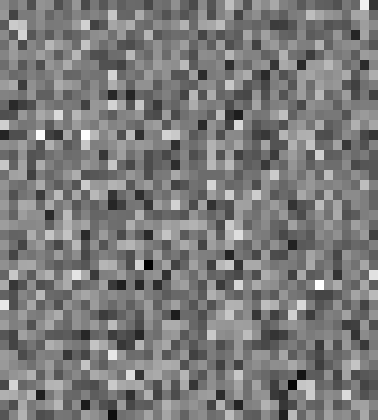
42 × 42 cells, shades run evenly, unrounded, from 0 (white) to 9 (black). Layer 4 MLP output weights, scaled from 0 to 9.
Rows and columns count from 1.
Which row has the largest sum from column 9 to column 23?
34
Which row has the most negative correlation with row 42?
36
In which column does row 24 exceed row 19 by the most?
10
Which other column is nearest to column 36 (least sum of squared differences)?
38
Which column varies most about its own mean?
13
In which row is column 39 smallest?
40
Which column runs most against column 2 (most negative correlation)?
11
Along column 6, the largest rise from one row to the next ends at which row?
22
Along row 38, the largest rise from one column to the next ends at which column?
16
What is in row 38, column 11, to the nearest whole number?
3
